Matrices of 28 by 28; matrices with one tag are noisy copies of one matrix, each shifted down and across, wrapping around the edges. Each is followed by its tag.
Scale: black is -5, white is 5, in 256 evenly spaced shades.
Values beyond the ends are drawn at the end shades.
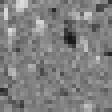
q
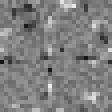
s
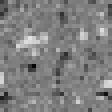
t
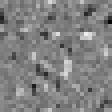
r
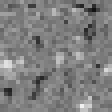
t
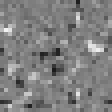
s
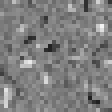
r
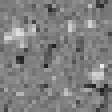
t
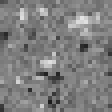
t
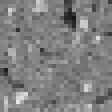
q
